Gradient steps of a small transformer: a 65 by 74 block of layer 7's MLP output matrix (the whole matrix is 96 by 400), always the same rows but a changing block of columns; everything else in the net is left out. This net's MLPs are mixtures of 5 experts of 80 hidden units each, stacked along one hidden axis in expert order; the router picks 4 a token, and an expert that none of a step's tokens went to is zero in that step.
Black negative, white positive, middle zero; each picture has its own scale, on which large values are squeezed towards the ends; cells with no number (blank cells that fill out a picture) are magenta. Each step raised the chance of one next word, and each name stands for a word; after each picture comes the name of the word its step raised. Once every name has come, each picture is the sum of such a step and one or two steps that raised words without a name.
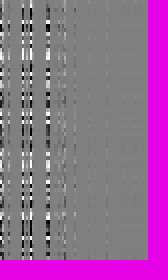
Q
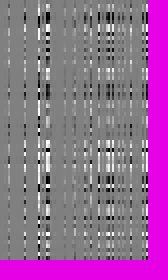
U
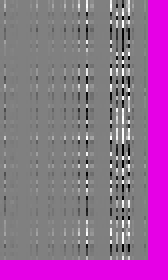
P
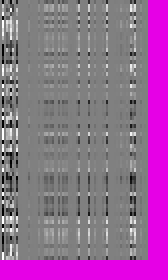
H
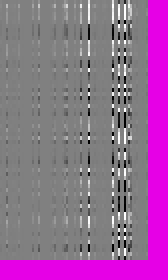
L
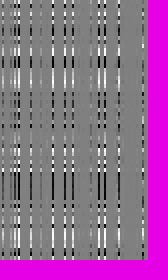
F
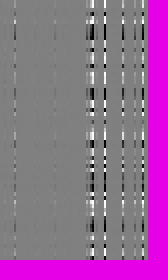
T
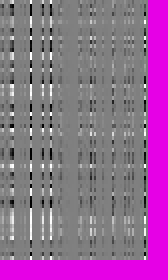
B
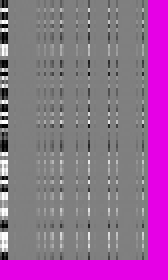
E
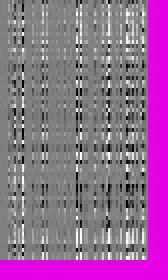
F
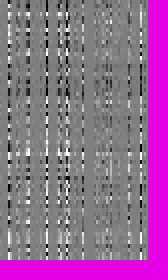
U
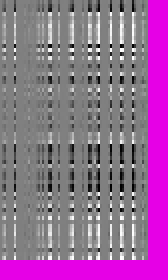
H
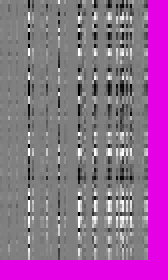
T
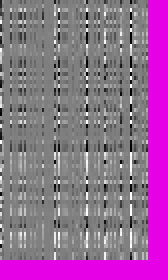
E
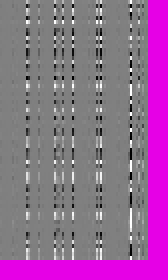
B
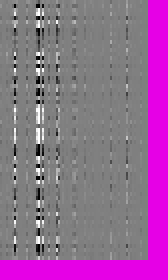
P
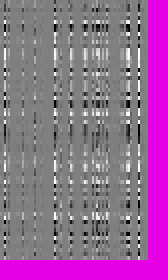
Q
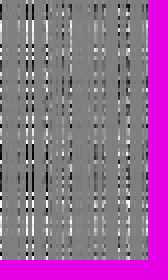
H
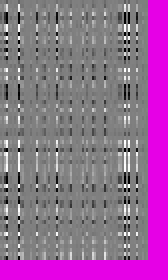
U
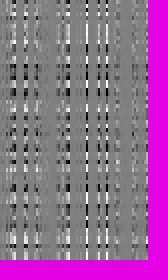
U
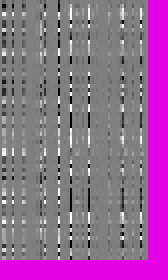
L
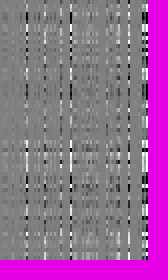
U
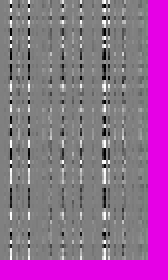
P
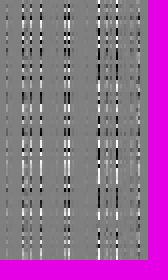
U
